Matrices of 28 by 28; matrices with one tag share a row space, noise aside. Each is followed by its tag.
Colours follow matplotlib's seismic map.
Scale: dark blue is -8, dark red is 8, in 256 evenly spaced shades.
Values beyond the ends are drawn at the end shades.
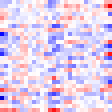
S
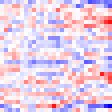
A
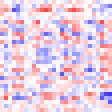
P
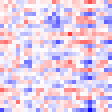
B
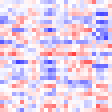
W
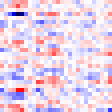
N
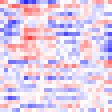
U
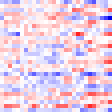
A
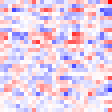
P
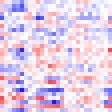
N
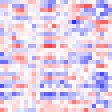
W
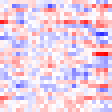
W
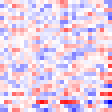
P
